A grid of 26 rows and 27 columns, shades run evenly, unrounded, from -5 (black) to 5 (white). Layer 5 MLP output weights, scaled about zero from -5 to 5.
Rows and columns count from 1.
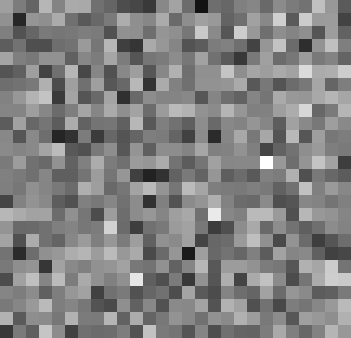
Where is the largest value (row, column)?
13, 21
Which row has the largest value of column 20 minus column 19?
22
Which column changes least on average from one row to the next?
8
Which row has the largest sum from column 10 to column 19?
9
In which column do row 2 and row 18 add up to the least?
2
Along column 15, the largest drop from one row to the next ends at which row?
20
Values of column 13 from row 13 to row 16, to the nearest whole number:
2 -3 1 0
